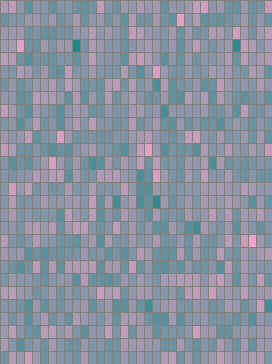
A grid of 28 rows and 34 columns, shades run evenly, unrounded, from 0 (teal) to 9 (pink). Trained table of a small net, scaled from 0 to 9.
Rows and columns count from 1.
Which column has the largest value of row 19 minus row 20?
32
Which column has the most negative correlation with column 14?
23
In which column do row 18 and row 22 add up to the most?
11
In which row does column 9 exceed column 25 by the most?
18
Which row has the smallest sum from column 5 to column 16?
20
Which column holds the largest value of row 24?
33
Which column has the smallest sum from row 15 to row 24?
8
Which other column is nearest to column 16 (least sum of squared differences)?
6
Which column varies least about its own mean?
17
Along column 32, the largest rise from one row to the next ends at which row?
19
